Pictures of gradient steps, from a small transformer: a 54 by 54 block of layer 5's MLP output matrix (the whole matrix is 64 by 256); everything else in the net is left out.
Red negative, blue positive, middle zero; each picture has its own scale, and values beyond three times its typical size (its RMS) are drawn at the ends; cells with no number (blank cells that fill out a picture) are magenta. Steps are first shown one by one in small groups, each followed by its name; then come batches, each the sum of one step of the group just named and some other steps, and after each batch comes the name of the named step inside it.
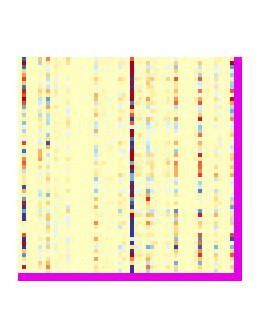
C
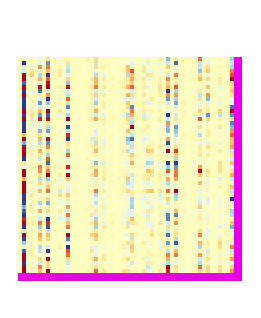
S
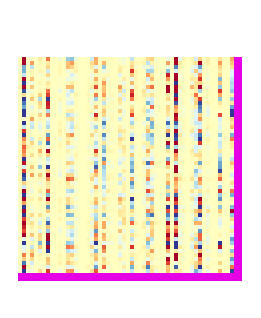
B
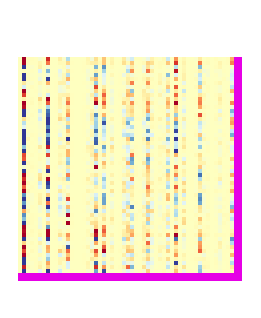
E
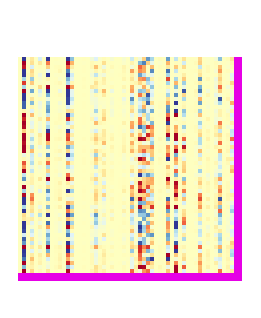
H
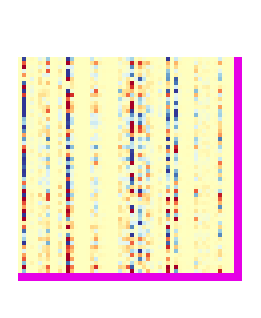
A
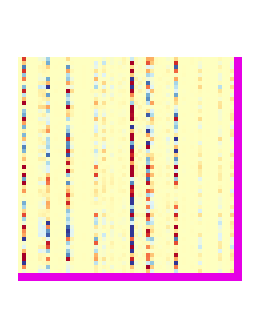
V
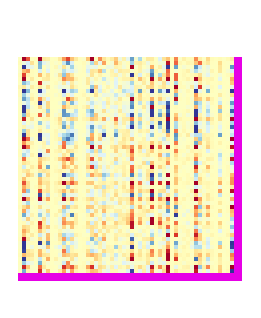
B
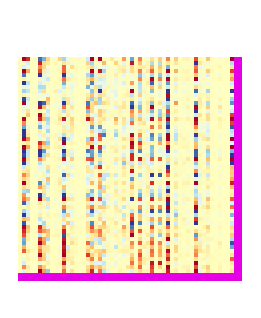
E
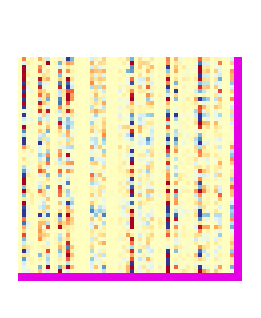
A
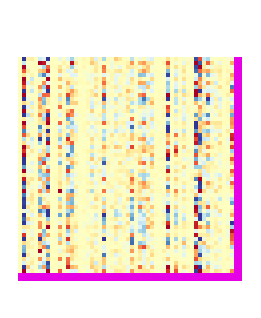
H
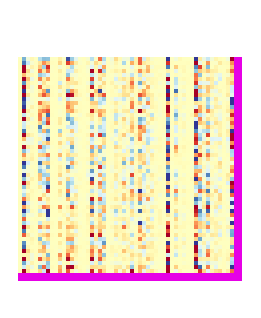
A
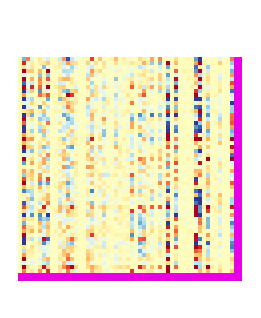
A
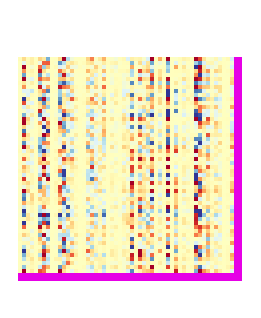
H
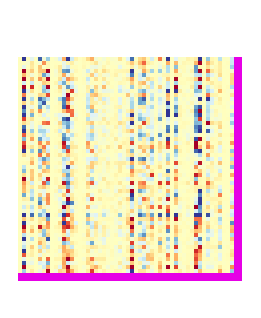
A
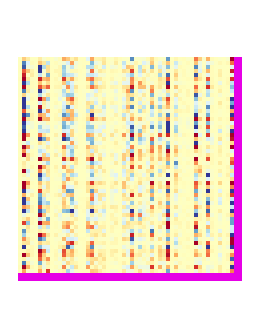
S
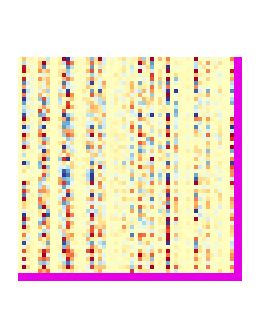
A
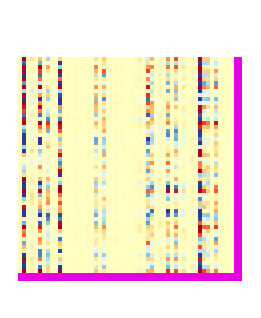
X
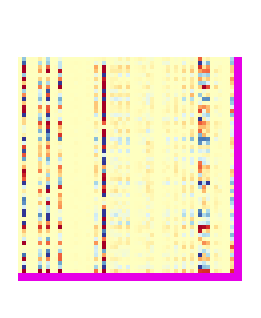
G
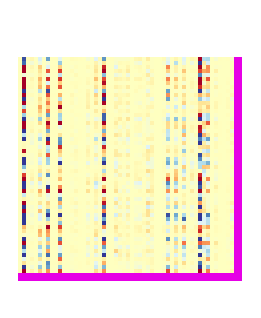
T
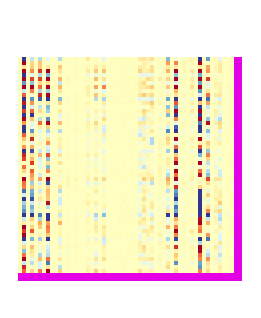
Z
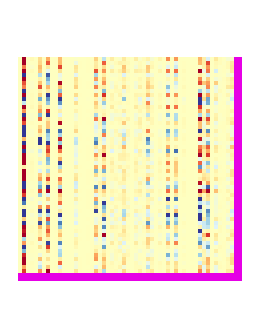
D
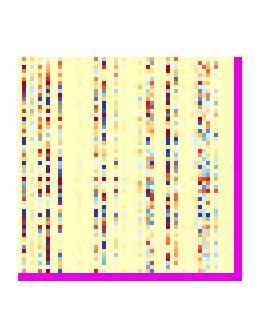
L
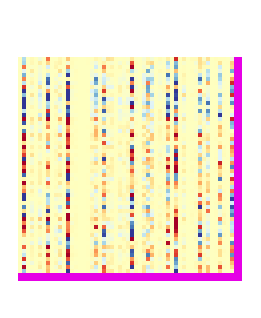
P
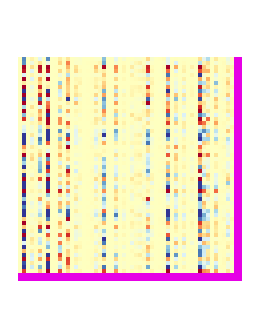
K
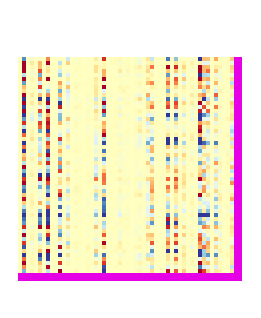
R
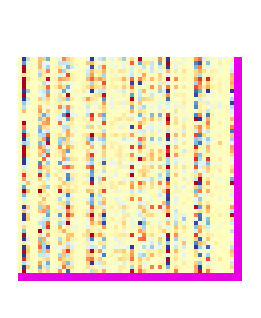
T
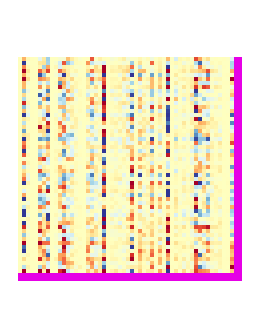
G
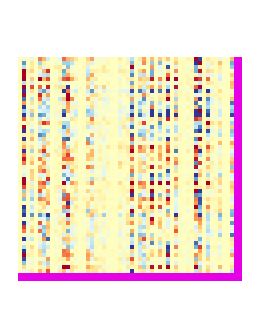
Z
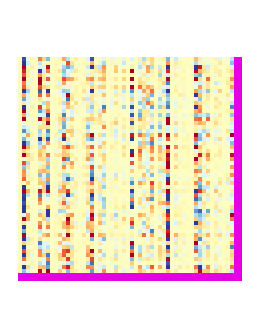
K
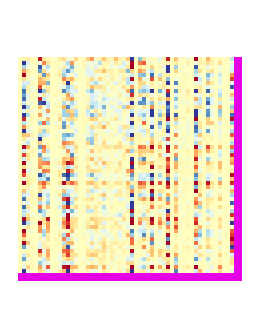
P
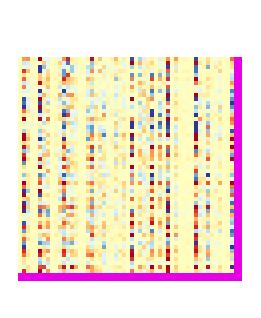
L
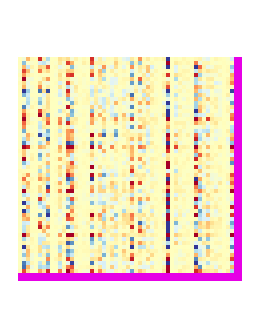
K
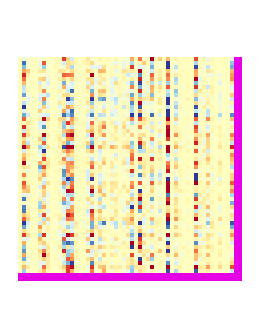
P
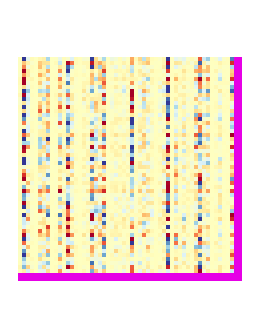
T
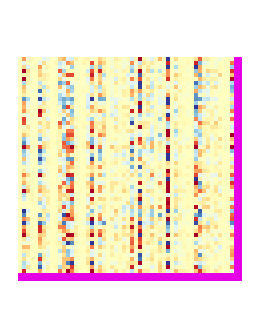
X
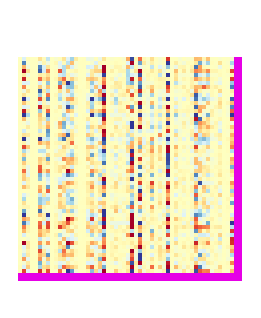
G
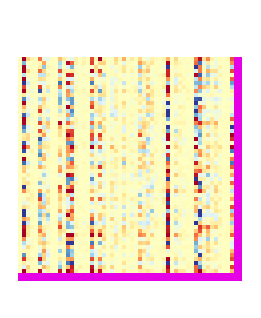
X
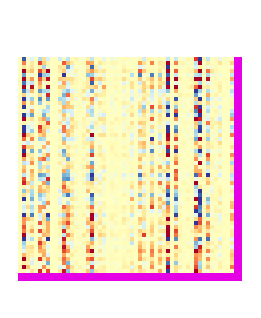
Z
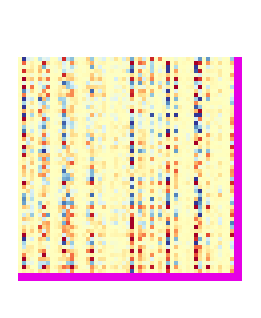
Z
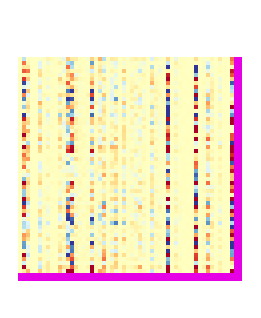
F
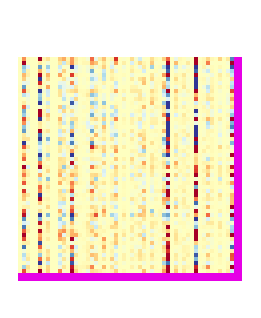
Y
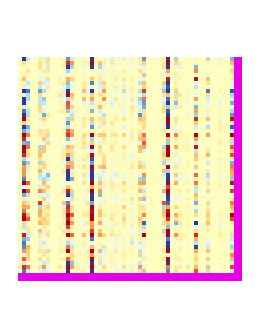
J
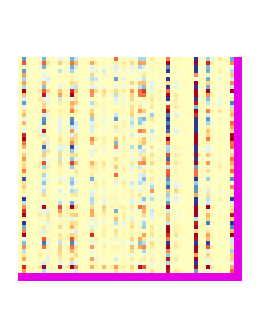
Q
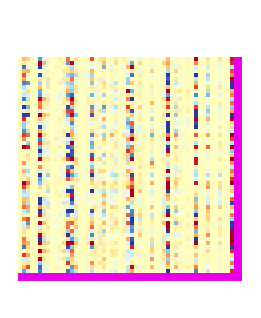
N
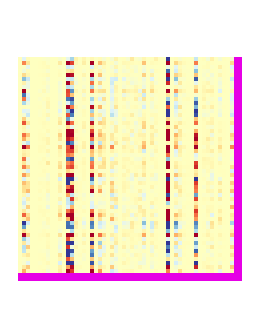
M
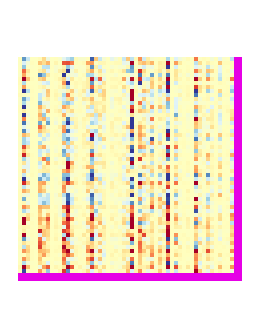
J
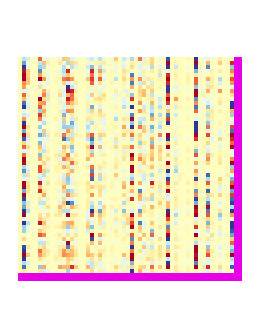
Q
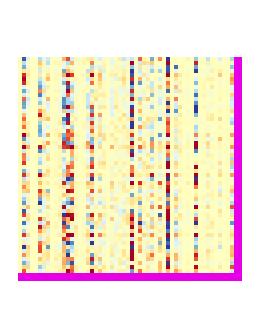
M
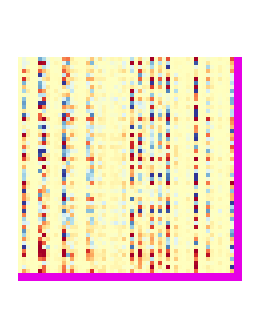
F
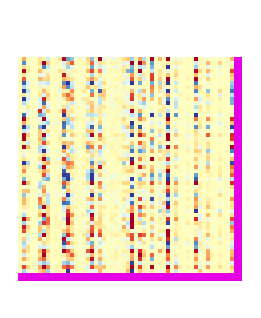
J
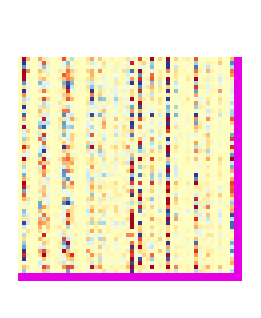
F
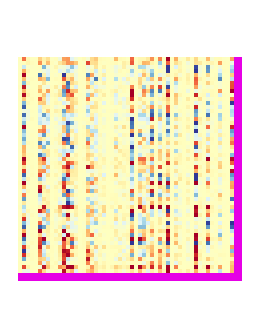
Q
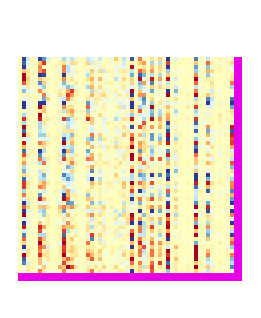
Q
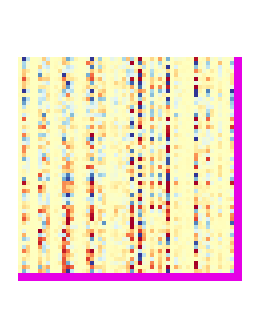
J
